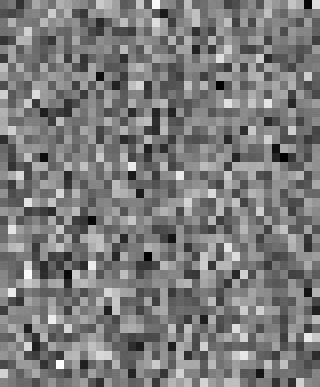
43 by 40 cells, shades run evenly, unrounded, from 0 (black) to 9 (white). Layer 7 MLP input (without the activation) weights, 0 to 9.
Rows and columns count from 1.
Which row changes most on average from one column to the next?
31
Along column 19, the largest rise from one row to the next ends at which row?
16
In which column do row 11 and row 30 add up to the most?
12
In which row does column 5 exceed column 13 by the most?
11
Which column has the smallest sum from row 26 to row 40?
18
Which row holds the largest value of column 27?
22
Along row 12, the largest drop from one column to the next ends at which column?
5
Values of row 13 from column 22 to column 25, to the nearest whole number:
1 5 3 5
